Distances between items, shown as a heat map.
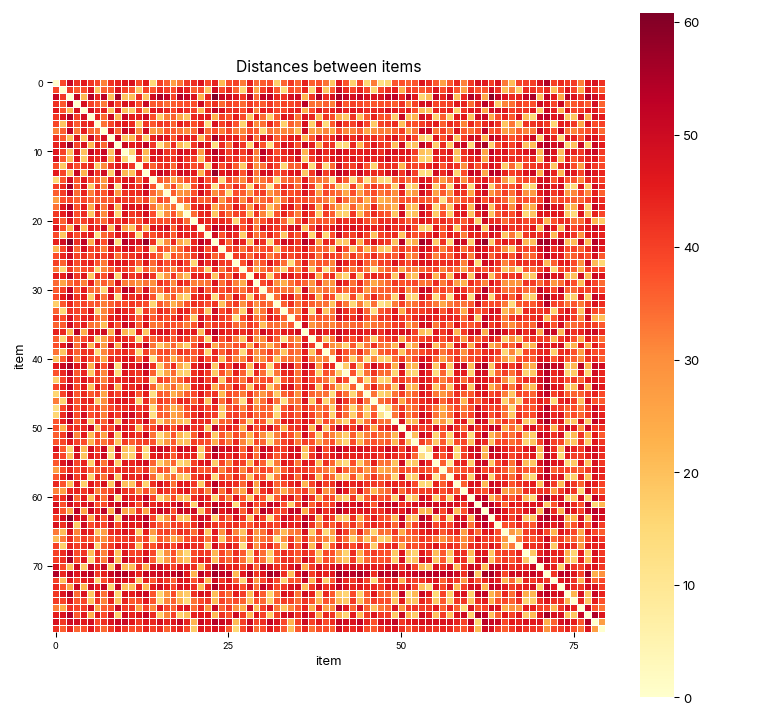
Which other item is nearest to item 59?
76
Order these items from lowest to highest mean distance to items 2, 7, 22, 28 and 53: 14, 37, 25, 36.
37, 36, 14, 25
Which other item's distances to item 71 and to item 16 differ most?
25
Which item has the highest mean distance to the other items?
71
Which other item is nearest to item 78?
61
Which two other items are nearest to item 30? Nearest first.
7, 35
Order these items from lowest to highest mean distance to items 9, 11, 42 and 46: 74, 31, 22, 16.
31, 74, 16, 22
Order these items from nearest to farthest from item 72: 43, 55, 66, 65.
65, 66, 43, 55
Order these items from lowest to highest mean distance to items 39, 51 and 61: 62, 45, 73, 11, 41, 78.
78, 45, 41, 11, 73, 62
